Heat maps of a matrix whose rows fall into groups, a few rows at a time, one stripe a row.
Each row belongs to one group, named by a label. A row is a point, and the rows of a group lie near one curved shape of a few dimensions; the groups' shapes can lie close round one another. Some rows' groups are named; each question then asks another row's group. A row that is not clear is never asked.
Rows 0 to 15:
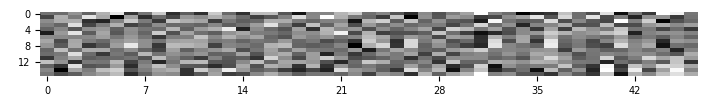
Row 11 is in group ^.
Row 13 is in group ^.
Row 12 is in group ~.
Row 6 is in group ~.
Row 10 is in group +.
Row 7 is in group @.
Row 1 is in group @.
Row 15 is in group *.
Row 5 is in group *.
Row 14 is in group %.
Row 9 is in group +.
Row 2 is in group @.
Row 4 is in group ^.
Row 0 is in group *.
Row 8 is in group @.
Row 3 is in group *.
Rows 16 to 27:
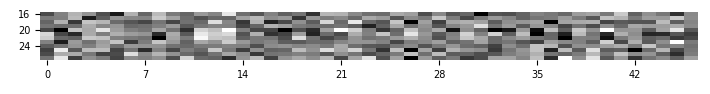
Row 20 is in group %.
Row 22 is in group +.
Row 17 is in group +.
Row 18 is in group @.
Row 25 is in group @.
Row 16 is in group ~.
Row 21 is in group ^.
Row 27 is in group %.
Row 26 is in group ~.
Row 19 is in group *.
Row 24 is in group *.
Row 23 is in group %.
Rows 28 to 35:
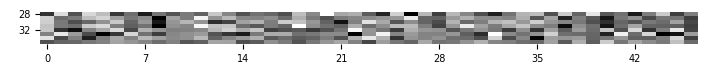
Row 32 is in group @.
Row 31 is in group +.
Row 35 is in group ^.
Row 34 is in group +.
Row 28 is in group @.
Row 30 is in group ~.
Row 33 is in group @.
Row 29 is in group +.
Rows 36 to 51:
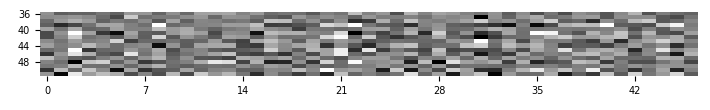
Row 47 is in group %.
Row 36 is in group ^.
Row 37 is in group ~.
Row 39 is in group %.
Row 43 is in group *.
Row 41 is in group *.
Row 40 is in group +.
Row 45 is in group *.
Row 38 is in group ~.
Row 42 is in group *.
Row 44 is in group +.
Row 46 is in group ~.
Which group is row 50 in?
@
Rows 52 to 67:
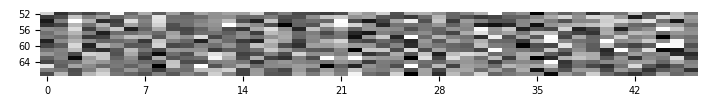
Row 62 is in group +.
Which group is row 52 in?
@
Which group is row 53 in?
*
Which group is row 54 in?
~
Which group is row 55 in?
%
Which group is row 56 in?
*
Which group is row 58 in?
@
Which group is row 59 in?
^
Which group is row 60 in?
*
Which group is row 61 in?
@
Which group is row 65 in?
+
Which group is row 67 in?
@
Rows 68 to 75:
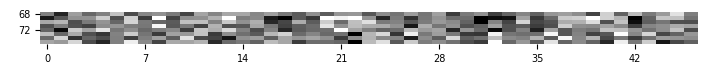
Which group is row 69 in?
%
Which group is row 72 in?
%
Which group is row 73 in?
@
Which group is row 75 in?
@
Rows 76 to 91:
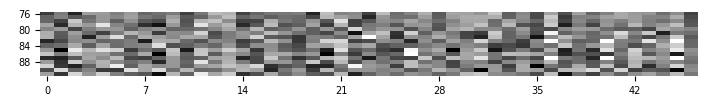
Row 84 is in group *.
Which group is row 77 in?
^
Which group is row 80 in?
@
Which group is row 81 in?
@
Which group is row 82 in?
+
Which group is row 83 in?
^
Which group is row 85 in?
%
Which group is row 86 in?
+
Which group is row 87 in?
^
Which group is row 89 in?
@
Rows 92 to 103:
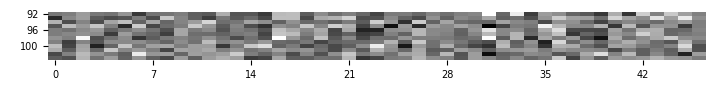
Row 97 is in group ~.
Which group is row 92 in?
*
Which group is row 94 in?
+
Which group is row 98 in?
*
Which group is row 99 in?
@
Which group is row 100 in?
+
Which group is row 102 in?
~
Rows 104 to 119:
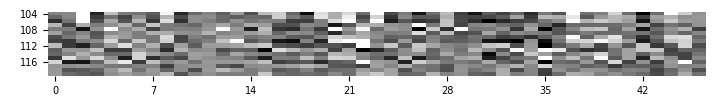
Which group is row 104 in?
*
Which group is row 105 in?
*
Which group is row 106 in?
*
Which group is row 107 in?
^
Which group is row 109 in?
^
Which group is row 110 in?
*
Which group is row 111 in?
%
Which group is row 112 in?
@
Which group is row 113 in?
*
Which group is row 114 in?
~
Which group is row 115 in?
@
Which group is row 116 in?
@
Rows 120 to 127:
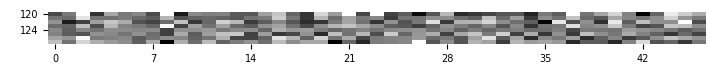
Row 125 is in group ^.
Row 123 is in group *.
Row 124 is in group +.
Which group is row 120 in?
*
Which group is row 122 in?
^
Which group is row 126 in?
*
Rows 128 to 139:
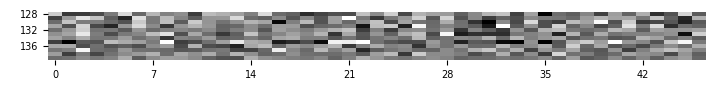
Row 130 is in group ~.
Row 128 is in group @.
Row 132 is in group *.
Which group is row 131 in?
@
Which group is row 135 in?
%
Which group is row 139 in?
%
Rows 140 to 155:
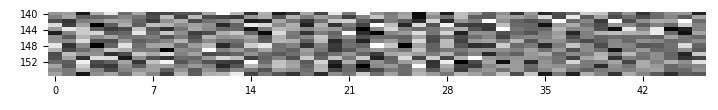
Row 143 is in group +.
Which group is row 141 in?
%
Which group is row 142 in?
^
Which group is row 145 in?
~
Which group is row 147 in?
+
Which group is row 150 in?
~
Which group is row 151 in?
+
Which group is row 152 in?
^
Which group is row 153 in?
+
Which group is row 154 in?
+
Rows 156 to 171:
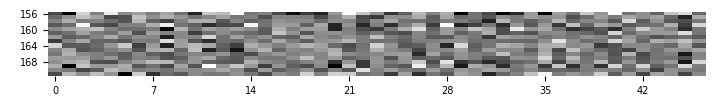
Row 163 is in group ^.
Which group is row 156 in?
%
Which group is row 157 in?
~
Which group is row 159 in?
^
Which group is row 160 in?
+
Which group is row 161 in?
^
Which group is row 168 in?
^
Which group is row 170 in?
@
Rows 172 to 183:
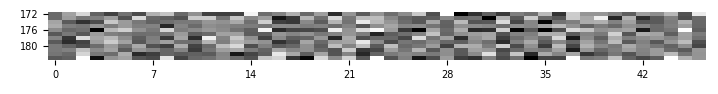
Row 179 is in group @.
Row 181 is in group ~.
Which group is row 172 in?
^
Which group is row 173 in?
~
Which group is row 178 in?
%
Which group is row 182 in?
*
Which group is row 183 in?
*
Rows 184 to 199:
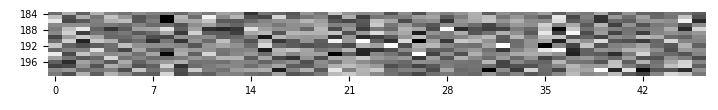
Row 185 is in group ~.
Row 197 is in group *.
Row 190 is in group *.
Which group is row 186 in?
~
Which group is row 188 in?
^
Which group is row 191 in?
@
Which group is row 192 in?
@
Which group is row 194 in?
+
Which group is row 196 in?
^
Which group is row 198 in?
~
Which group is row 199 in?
*
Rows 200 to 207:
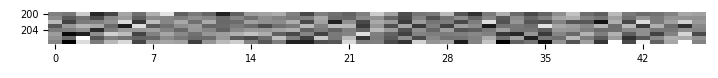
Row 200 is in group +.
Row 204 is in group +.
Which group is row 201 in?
%
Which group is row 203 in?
@
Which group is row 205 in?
@
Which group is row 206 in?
*
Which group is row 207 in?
%
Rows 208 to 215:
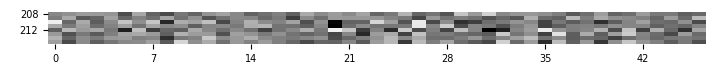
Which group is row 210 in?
+
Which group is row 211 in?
^
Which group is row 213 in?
@
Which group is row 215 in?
@
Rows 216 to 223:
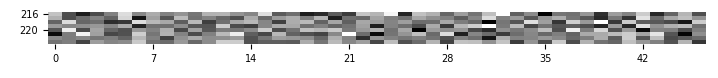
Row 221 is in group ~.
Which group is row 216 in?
@
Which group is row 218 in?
~
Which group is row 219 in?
*
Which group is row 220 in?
%
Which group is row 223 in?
^
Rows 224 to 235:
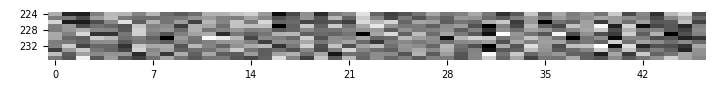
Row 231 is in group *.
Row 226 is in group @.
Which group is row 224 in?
@
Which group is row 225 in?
@
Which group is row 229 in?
@
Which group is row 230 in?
+
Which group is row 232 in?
~
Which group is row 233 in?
~
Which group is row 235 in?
*
